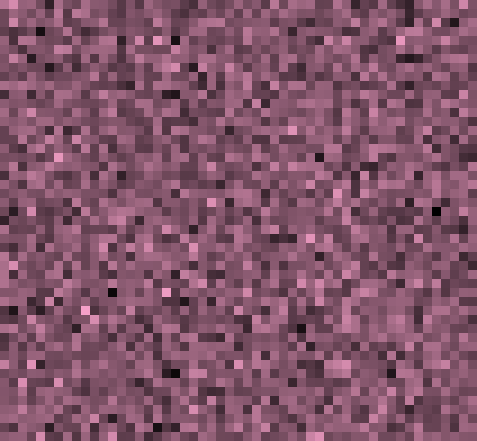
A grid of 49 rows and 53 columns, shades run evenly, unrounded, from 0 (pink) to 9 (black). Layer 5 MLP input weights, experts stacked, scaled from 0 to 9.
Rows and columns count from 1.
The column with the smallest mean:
39
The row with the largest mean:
25
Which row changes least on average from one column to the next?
14
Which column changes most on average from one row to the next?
20
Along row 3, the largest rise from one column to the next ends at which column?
50
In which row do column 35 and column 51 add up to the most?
3
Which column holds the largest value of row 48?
18
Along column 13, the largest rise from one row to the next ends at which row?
33
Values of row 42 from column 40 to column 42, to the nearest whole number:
5 4 4
